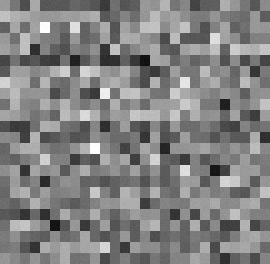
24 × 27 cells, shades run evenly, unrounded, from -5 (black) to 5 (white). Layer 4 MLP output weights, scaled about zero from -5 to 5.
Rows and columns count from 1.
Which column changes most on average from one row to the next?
5
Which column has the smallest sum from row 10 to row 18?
17
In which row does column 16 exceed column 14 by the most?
15
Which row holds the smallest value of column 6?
21
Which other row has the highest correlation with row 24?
10
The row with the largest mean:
11
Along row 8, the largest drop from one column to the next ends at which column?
20
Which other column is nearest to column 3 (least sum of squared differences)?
22
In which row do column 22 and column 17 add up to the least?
16
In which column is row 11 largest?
9
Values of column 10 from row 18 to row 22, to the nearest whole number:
3 0 2 -1 -1
